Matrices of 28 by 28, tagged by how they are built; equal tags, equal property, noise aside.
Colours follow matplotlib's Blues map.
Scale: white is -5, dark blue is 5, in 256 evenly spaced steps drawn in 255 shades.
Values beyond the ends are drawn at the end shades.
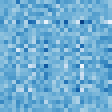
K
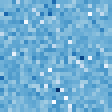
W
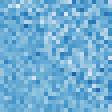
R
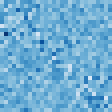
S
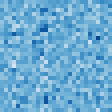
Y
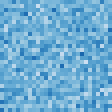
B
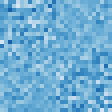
S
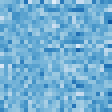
K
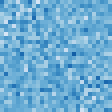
S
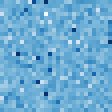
W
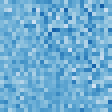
R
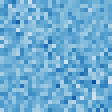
S
